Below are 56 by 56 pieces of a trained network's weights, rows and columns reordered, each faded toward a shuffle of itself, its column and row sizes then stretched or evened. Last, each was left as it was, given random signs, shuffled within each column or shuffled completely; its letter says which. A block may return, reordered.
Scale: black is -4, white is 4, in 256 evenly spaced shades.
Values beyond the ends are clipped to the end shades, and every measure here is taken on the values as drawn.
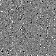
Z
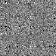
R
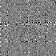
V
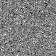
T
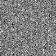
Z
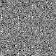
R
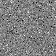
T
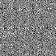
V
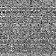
V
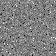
T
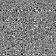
V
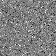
T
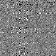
R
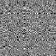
V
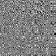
V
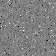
T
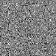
R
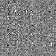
V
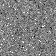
T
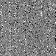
Z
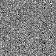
Z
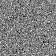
T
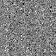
Z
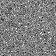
T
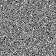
T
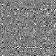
V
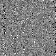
Z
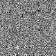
R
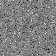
T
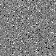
Z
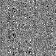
Z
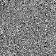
Z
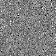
Z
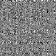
V
